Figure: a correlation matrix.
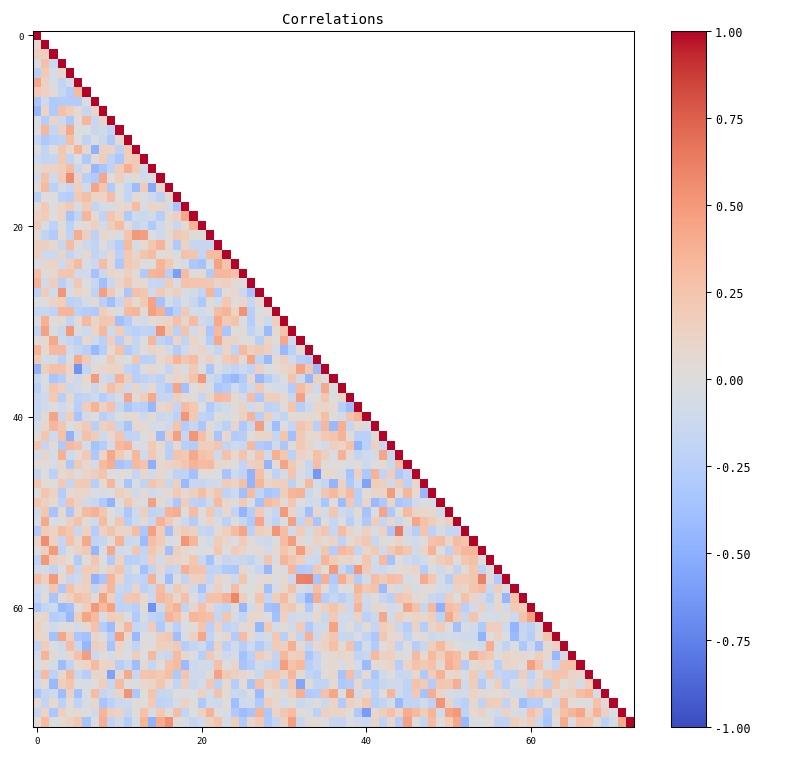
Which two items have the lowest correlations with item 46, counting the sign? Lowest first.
34, 26
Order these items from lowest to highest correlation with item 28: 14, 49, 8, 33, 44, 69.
8, 44, 69, 33, 49, 14
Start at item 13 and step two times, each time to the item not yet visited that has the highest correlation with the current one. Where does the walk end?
12
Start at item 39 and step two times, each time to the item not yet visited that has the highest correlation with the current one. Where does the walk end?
36
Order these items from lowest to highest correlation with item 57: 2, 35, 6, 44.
6, 44, 35, 2
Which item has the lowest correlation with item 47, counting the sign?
40
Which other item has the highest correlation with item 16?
72
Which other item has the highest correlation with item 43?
48
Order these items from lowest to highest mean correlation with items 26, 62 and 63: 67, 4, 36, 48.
4, 48, 67, 36
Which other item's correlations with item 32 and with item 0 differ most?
35
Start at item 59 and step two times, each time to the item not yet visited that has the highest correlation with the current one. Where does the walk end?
22
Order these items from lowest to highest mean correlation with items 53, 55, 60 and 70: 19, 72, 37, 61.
37, 72, 61, 19
